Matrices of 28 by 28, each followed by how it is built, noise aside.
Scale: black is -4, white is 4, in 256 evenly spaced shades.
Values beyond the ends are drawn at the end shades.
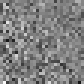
lower triangular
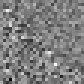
lower triangular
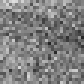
smooth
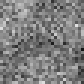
smooth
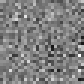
low rank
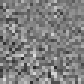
lower triangular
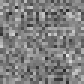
low rank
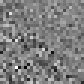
lower triangular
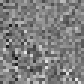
lower triangular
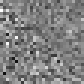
lower triangular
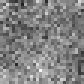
smooth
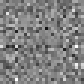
low rank
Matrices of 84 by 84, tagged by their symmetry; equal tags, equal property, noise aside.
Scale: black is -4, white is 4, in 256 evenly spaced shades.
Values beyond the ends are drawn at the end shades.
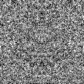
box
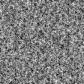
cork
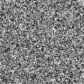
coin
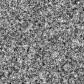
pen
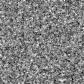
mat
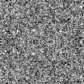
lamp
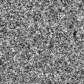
mat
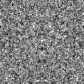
box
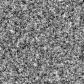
mat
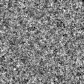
coin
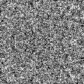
lamp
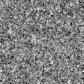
mat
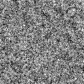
coin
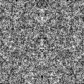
box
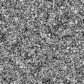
coin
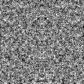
box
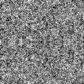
lamp
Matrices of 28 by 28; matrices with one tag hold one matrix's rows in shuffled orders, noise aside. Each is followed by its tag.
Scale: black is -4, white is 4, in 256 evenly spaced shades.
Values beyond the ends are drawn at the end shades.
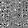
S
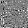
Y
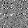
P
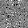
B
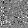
Y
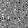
S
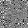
Y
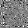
Y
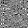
Y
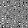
S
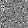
Y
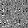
S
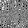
S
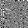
Y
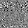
P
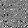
P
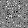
B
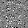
B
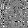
Y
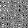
S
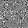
P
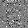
B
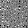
S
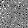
S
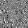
P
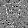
B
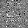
B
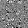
B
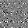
P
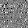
P
